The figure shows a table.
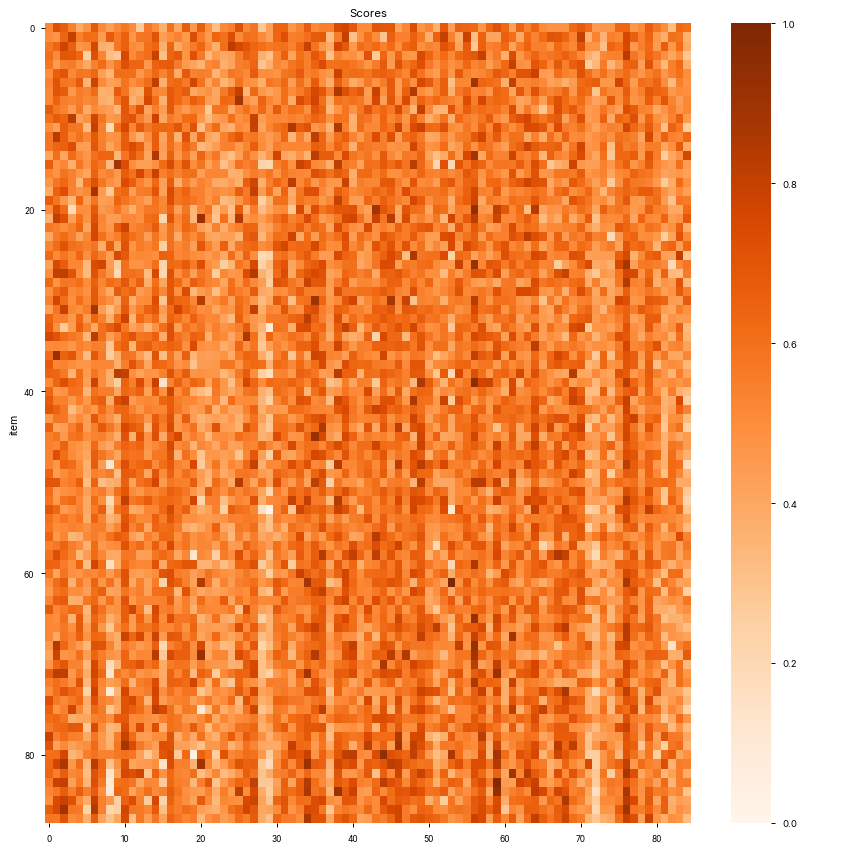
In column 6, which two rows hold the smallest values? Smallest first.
33, 42
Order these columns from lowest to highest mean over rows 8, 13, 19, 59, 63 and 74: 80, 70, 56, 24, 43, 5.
5, 24, 80, 43, 56, 70
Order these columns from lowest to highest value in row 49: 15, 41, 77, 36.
15, 41, 77, 36
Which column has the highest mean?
76
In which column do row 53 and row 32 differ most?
29
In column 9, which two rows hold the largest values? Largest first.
15, 38
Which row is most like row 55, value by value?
4
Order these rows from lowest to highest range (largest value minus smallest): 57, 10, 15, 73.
10, 57, 15, 73
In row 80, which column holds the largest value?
44
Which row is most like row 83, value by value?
71
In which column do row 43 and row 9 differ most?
48
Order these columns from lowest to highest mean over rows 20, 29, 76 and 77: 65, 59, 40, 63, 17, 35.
65, 17, 63, 40, 35, 59
